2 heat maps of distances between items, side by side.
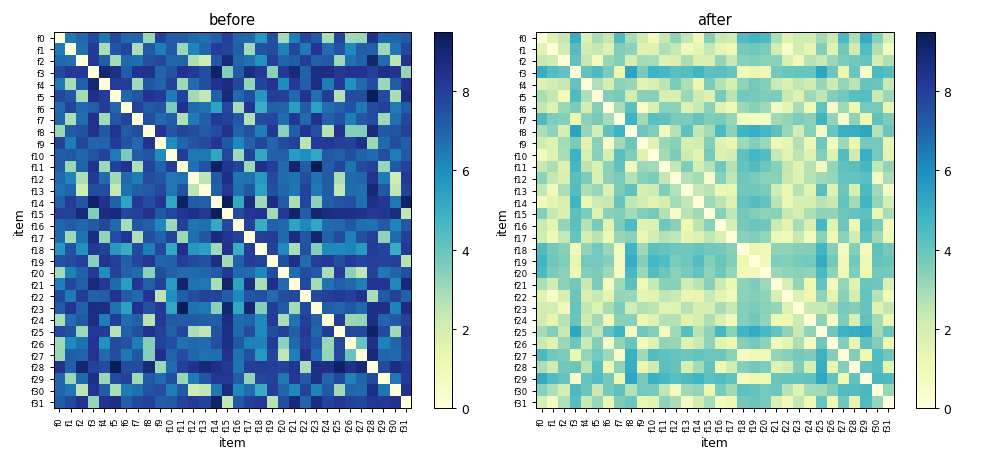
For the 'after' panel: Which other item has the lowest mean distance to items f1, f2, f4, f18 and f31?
f22
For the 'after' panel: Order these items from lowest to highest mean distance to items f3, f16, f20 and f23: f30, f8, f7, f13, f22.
f7, f22, f13, f30, f8
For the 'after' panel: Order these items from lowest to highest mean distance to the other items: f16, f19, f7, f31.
f31, f16, f7, f19
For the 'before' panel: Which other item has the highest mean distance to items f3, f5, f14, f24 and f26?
f28
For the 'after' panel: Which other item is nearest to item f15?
f12
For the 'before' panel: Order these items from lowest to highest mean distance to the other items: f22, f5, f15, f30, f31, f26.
f30, f26, f5, f22, f31, f15
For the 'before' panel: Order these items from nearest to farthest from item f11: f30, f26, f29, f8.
f29, f26, f30, f8
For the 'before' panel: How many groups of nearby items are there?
7
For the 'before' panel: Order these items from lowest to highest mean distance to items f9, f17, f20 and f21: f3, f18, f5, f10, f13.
f18, f10, f13, f5, f3
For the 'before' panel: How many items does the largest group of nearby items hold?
6
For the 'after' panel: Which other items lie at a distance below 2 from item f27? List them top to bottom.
f3, f7, f18, f19, f20, f29
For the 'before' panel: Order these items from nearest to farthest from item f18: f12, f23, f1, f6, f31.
f23, f6, f12, f1, f31
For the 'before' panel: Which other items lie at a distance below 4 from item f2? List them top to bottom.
f5, f12, f13, f25, f30
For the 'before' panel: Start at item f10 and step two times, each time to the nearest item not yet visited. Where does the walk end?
f6
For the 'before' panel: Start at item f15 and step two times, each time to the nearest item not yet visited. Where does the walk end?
f19
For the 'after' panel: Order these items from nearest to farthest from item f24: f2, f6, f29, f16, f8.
f6, f16, f2, f8, f29
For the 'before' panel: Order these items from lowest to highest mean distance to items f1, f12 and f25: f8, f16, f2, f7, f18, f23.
f2, f7, f18, f16, f23, f8
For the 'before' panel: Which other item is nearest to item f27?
f20
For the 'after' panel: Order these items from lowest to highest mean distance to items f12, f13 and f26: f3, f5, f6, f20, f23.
f6, f23, f5, f20, f3
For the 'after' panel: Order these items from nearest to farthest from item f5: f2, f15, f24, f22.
f2, f15, f22, f24
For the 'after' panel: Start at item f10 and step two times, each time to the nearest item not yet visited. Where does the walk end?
f14
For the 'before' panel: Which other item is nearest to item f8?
f24
